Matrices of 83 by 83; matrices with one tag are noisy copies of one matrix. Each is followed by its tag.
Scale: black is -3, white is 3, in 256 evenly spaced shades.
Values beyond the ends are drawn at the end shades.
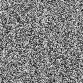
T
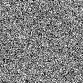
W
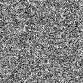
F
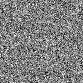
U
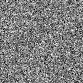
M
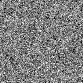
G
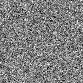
W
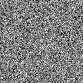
U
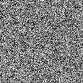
F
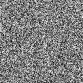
T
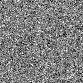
G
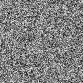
G
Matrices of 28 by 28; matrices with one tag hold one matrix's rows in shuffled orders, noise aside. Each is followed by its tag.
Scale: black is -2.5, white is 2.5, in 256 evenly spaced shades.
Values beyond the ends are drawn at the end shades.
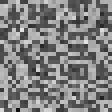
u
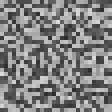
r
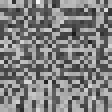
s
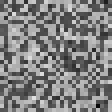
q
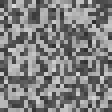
q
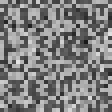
q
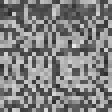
s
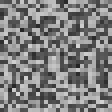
u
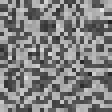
r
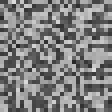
r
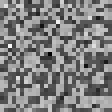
r
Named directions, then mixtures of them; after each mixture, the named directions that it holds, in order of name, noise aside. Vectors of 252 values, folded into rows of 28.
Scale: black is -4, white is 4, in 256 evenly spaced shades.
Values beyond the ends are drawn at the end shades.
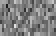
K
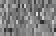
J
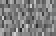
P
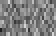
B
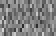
J, P.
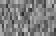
K, P.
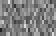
B.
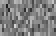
K.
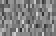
P.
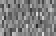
J, P.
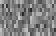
J, K, P.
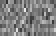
J, K, P.
